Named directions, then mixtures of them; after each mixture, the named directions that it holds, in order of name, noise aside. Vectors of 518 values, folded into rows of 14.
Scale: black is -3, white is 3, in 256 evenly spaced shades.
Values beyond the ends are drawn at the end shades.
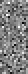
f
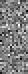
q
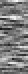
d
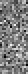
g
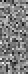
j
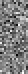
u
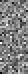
j, q.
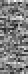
d, f, u.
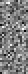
f, g, q.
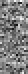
d, f, u.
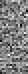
d, q.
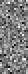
f.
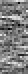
d, q.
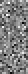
f.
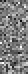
j, q.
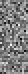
g, q, u.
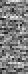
d, f, q.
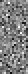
f.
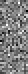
q.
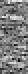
d, f.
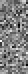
g, q.
